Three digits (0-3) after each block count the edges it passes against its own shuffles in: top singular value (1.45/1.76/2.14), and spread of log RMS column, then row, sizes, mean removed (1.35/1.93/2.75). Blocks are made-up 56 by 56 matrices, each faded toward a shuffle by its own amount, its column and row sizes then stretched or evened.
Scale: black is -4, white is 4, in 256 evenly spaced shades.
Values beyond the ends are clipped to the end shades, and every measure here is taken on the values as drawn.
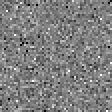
1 0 0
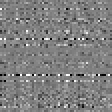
3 1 3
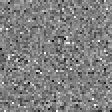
0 0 1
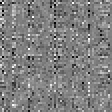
3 3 1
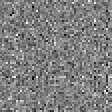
2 1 1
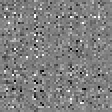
0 2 2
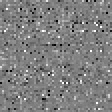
0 0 2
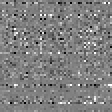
2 2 3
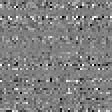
0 1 3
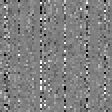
2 3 0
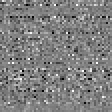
0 0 3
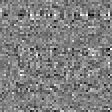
3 1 2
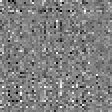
2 2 2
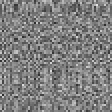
3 2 1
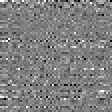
3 1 3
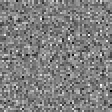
1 1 1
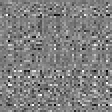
3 2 3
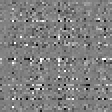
0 2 3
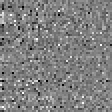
2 1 1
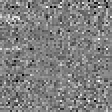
1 2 2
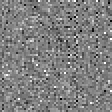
2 1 0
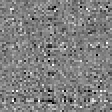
2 1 2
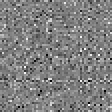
3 1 1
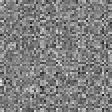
3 2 1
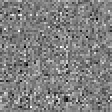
0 1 2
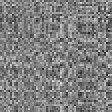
3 2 0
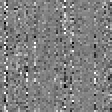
2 3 0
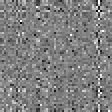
3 2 1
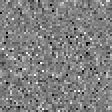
0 0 1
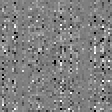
1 3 1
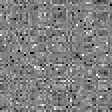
3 0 0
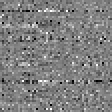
2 1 2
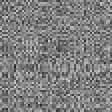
3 1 0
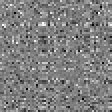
3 0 2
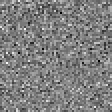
0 0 1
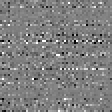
2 1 3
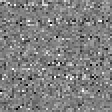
0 0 2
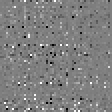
0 2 2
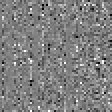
1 3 1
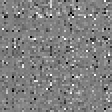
0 2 2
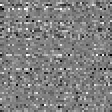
2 1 3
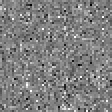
0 1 1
